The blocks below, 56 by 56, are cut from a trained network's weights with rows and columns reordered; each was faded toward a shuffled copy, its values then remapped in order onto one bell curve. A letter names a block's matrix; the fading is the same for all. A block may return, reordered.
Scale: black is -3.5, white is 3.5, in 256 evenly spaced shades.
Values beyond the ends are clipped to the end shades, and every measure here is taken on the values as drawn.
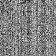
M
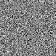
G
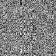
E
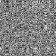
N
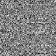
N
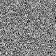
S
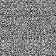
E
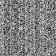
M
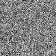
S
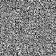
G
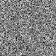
S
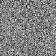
S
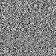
N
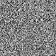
S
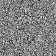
G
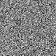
G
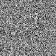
S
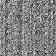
M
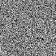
S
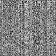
M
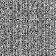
M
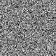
G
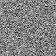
G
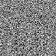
S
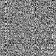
E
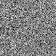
G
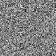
S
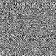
N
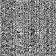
M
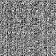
M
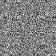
N
